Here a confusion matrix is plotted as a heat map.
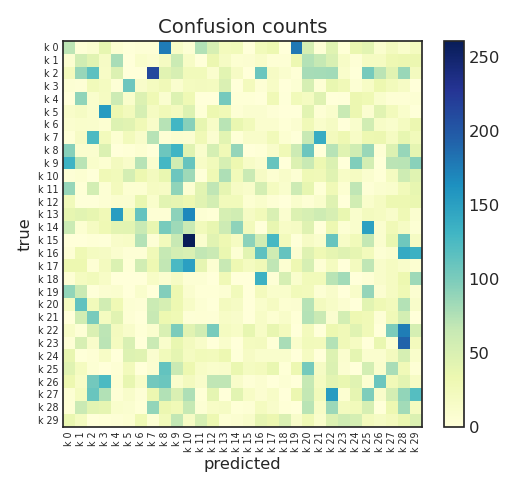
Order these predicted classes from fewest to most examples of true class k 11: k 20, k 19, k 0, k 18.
k 18, k 20, k 19, k 0
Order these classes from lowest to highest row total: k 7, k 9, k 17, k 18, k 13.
k 18, k 7, k 17, k 13, k 9
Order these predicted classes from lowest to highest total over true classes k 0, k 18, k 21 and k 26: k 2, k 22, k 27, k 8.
k 27, k 22, k 2, k 8
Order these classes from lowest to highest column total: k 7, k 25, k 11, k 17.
k 11, k 17, k 7, k 25
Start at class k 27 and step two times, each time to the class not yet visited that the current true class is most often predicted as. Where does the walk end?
k 28
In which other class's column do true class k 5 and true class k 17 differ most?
k 3
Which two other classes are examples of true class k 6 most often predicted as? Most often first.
k 9, k 10
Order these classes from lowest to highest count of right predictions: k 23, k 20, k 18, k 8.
k 23, k 18, k 20, k 8
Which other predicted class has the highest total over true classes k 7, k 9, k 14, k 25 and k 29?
k 8
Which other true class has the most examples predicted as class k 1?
k 20
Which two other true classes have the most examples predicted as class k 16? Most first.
k 18, k 2
